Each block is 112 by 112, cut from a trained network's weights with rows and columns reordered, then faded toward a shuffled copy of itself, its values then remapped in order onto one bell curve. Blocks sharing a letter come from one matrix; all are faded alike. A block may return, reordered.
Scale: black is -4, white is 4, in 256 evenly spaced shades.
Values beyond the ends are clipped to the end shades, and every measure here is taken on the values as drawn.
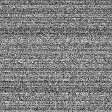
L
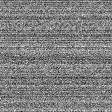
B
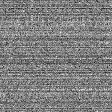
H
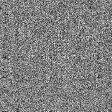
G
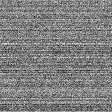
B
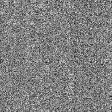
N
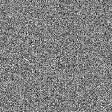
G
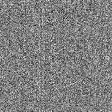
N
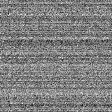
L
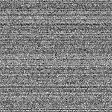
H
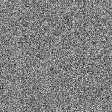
N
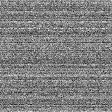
B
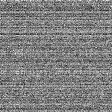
B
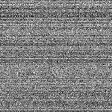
H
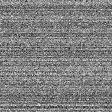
L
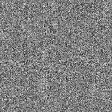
N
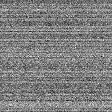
L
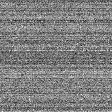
H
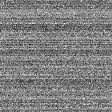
L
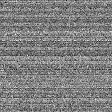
L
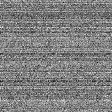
H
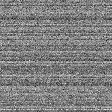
B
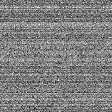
H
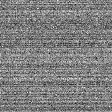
L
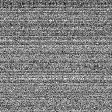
B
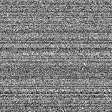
L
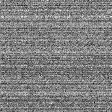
B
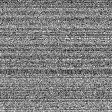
L
